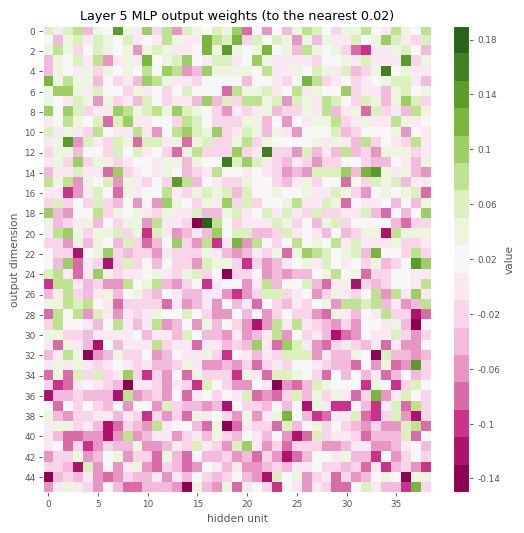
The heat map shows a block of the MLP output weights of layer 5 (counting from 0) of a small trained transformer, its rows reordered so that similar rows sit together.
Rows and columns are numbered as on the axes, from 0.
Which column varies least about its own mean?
9
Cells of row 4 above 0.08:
3
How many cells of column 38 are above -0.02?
26
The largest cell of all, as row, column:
19, 16
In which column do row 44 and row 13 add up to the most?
18
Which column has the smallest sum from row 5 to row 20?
31
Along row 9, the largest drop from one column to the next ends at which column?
6
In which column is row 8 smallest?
32
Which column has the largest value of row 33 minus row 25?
37
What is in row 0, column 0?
0.06
